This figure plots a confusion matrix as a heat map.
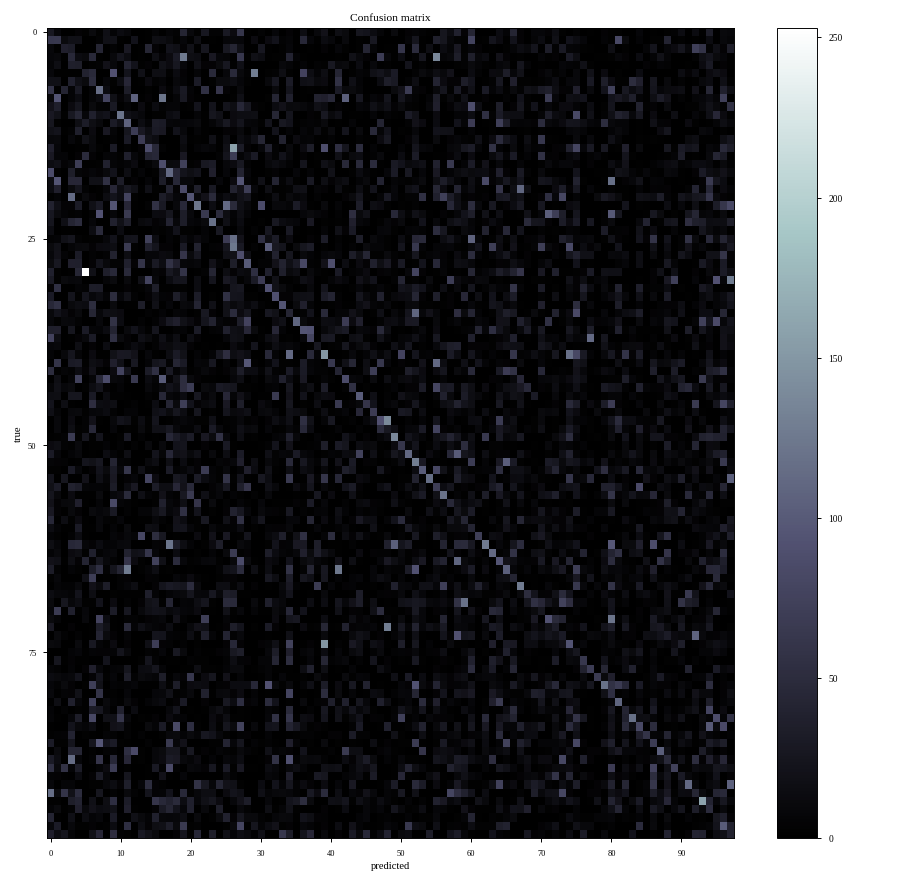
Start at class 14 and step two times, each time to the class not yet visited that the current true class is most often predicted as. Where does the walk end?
31
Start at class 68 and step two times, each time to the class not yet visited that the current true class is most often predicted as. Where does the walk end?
97
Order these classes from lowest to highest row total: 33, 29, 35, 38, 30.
38, 33, 30, 35, 29
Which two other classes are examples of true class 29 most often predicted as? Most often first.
5, 52
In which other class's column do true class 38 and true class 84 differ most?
94
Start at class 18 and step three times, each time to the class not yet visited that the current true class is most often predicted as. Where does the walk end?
52
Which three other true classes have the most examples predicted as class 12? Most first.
8, 87, 42
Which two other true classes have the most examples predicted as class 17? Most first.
62, 89
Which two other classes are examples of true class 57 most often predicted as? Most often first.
9, 21
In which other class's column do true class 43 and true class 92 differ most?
0
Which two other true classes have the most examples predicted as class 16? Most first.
8, 42
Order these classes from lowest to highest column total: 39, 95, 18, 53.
53, 95, 18, 39
